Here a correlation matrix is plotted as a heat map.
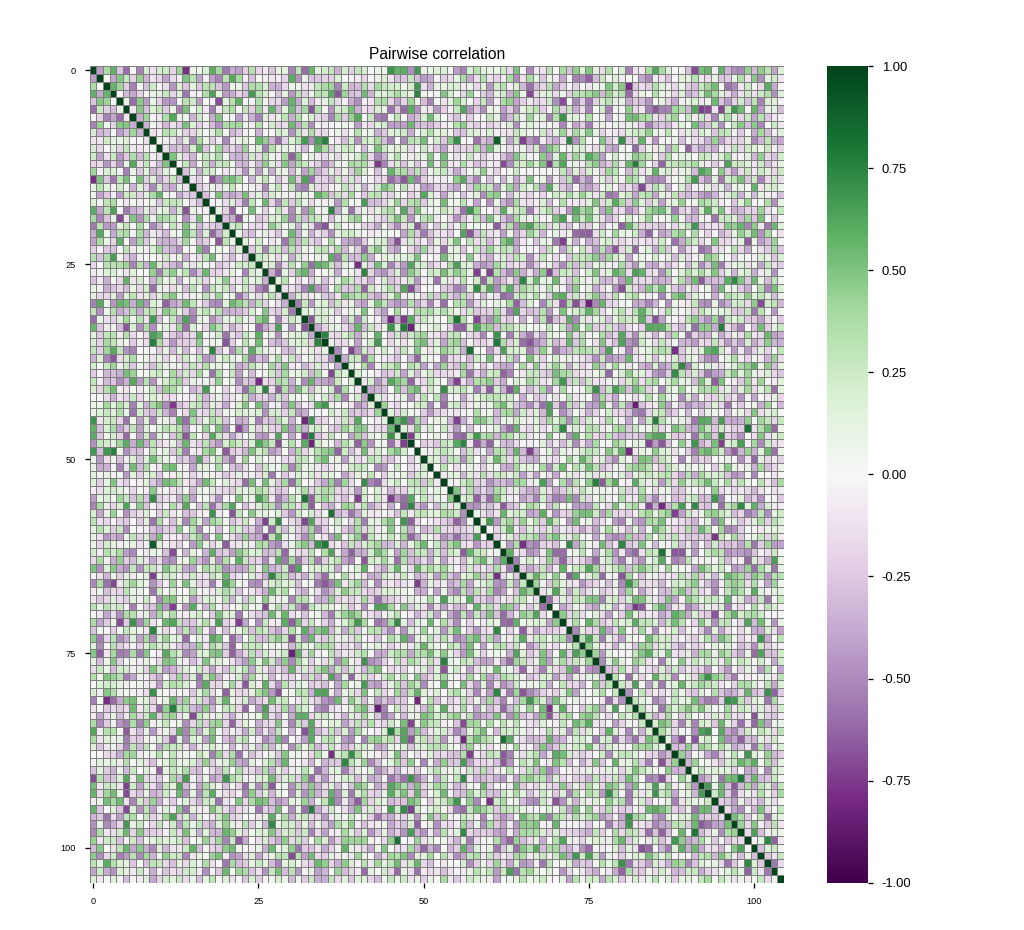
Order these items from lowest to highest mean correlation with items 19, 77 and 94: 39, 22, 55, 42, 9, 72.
22, 39, 42, 55, 72, 9
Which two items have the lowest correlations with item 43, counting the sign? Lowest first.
82, 12
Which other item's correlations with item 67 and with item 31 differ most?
100
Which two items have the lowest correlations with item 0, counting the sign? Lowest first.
14, 91
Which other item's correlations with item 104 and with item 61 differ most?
9
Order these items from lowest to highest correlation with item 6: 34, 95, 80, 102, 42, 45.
102, 34, 80, 45, 95, 42
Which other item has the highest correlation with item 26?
41
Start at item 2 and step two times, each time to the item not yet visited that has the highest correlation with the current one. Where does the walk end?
3
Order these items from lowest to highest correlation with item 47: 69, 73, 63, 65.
65, 63, 69, 73
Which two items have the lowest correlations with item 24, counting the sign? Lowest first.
37, 66
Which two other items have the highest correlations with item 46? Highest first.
99, 71
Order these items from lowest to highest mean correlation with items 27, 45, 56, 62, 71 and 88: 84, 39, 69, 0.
84, 69, 0, 39
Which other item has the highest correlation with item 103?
63
